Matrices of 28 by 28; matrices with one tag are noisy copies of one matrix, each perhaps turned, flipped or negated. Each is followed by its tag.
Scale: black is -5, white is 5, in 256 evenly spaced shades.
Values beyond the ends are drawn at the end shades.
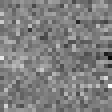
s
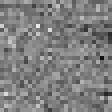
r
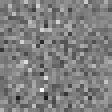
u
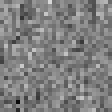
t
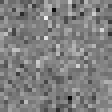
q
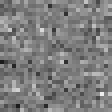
t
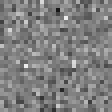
q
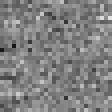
t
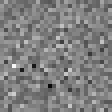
u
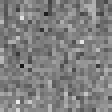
t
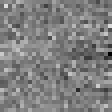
s
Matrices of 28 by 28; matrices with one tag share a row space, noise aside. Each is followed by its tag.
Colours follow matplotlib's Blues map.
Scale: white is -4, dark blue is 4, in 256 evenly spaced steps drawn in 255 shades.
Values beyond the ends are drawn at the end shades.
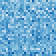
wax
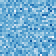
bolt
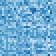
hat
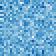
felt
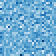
felt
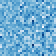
felt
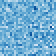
bolt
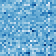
hat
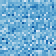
wax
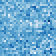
hat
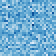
wax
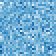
felt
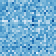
wax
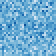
bolt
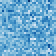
hat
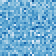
wax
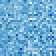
bolt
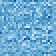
hat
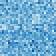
wax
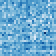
hat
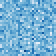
felt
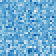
bolt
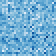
wax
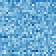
wax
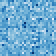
wax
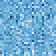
felt
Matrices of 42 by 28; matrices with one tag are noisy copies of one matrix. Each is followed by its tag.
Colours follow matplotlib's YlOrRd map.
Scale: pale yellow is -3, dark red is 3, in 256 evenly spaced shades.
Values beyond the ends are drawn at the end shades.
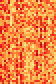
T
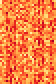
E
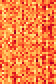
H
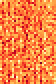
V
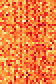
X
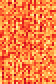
V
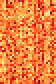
E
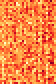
H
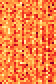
H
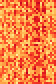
X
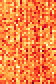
X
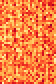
H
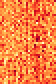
X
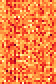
E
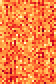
E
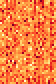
E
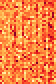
H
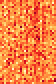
X
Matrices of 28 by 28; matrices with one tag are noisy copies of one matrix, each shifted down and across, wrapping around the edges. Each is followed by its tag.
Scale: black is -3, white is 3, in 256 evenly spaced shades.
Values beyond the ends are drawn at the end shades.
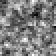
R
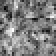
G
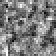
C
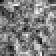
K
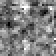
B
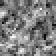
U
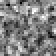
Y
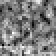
Y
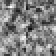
C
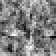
G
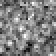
R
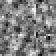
C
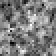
U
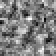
C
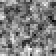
Y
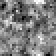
B
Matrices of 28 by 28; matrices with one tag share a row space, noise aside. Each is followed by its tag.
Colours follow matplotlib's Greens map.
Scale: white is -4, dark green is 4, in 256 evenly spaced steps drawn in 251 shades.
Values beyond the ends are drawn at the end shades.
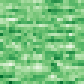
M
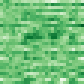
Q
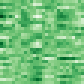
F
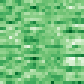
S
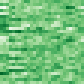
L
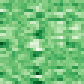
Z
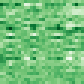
S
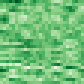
L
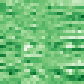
S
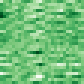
Z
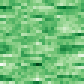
F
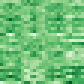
S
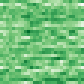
Q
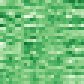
S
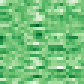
Z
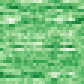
M
